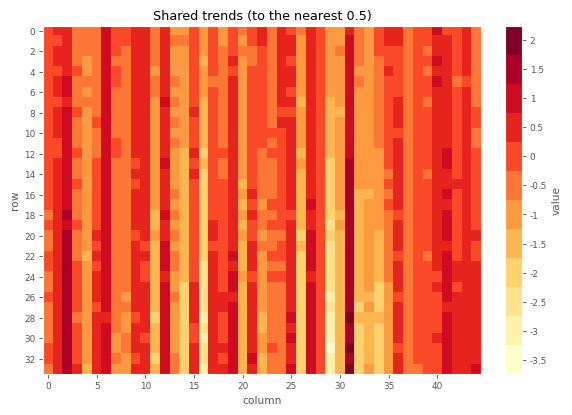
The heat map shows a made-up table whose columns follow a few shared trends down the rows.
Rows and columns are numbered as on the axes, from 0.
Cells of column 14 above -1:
1
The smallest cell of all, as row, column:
31, 29
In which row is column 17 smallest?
5
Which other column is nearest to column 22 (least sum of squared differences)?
35
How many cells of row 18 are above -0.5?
25
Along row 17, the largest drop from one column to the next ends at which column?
32
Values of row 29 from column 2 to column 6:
1.5 0 -1 0.5 1
